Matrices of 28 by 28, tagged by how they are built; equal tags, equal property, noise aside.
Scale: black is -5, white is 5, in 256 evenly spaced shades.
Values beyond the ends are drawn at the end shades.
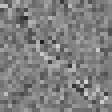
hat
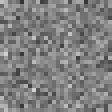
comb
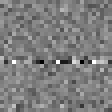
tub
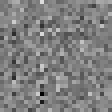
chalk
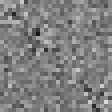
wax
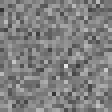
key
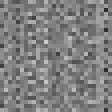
comb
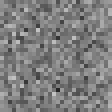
comb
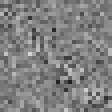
wax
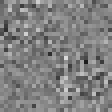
wax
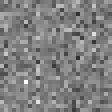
chalk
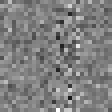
chalk
